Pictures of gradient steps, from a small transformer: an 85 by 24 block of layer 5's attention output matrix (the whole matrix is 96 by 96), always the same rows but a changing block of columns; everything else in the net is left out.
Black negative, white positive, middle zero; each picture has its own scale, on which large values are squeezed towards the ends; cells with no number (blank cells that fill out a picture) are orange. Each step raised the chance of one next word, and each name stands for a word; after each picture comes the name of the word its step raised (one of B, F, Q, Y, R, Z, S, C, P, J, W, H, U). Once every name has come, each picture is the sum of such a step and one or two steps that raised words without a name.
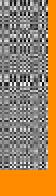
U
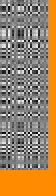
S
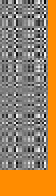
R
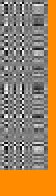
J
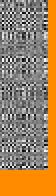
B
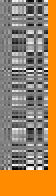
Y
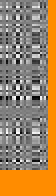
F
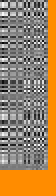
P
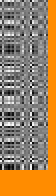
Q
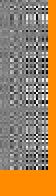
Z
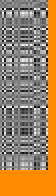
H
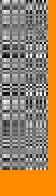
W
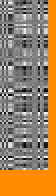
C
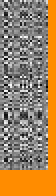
P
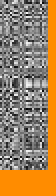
C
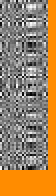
Y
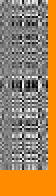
P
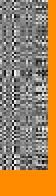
Z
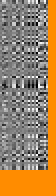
W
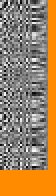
B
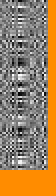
S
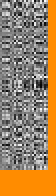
P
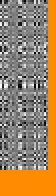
Q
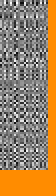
R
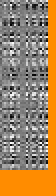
J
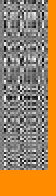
F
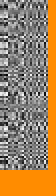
Q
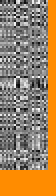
Z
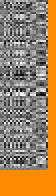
C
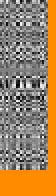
F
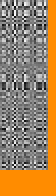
U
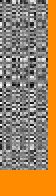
Z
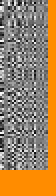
S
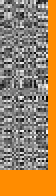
F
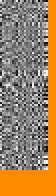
Z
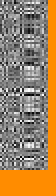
C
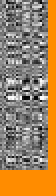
F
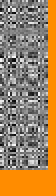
B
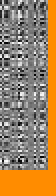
W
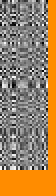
Y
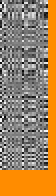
J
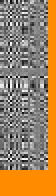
C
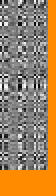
Z
